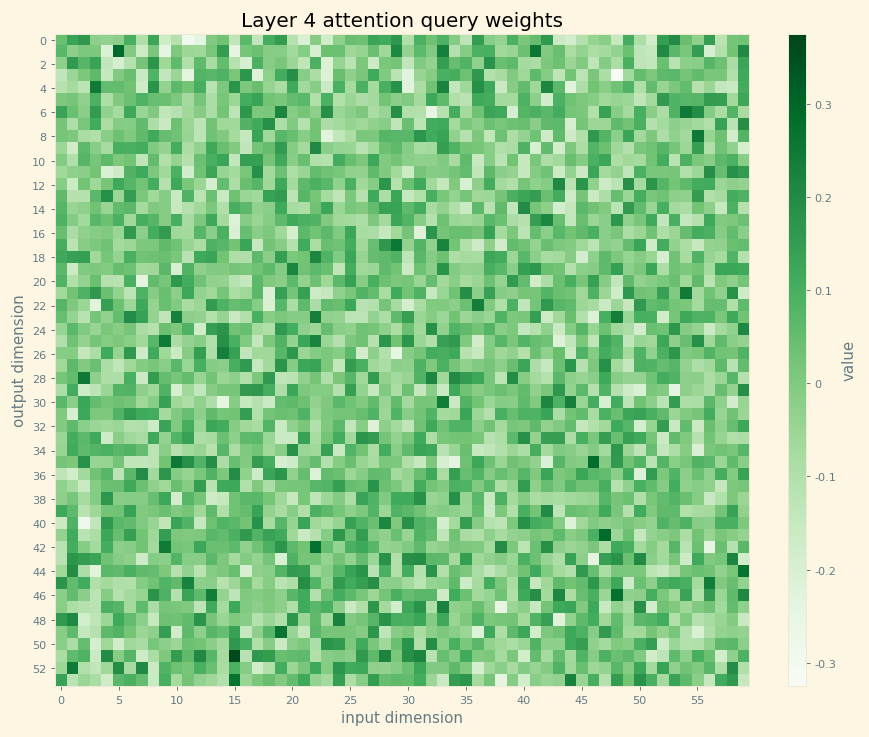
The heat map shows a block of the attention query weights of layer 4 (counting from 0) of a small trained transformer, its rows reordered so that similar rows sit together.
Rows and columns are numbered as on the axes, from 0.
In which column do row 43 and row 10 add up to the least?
7
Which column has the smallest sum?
38
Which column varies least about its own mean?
39
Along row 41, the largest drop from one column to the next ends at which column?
48
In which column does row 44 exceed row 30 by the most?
59
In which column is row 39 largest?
42
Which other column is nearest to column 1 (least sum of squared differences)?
26
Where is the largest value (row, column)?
51, 15
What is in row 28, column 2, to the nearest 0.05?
0.25
